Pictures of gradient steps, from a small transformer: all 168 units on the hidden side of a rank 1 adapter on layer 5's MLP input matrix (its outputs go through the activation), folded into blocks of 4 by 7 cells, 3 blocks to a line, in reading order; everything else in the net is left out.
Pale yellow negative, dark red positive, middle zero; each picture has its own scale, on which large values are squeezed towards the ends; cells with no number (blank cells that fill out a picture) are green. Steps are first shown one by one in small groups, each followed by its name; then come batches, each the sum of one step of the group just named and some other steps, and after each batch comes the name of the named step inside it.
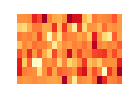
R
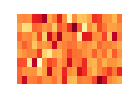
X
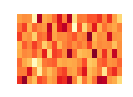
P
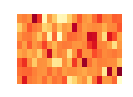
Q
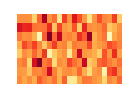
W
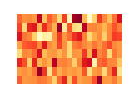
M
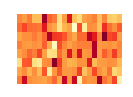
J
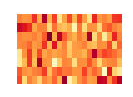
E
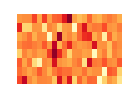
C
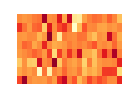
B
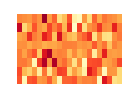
C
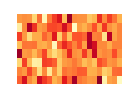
P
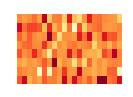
B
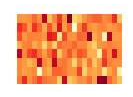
B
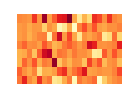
C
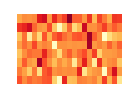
W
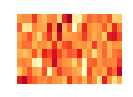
C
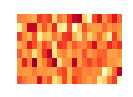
M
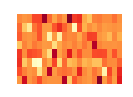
R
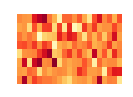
M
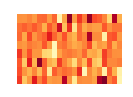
E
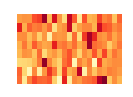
X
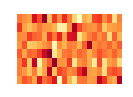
X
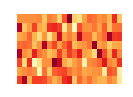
C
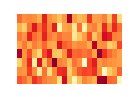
J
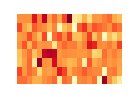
C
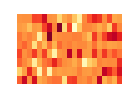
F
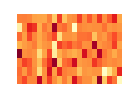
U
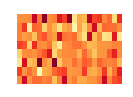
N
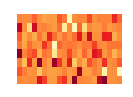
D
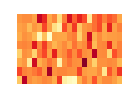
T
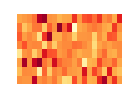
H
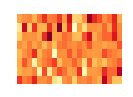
F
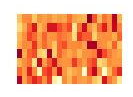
U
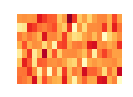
H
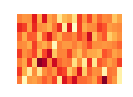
D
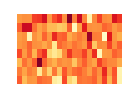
T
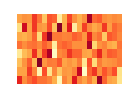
F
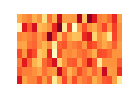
U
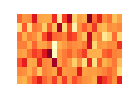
N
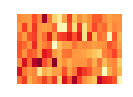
N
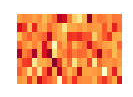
D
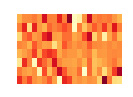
N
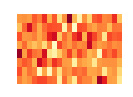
F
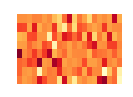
D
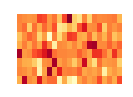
T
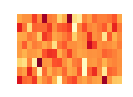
F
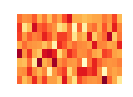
D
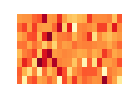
H
